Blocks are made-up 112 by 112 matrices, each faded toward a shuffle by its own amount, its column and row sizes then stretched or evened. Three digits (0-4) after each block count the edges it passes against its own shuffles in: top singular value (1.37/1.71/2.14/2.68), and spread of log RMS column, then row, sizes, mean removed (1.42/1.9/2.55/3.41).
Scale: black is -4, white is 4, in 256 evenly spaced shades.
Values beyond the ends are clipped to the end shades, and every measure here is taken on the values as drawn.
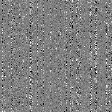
2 4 0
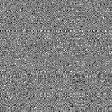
4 0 3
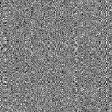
4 3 1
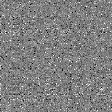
3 1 1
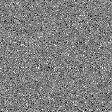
2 0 2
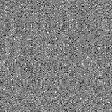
3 0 1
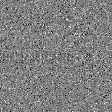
2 0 1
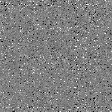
1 2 2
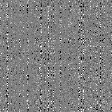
2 4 2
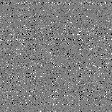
0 2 3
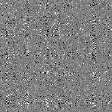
3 3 3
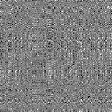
4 2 3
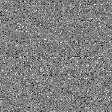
1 0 2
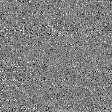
1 0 3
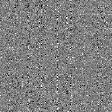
2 3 2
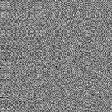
4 0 0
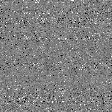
1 0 3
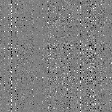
2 4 2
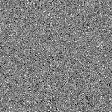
2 1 0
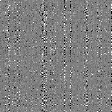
4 4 2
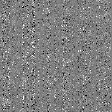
0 4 0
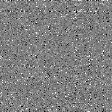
2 2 2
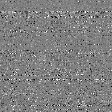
1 1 4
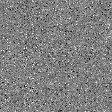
0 1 1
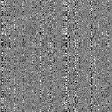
4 4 0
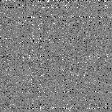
0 2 3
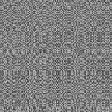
4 3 2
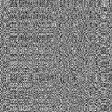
4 3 1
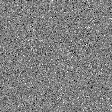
1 0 1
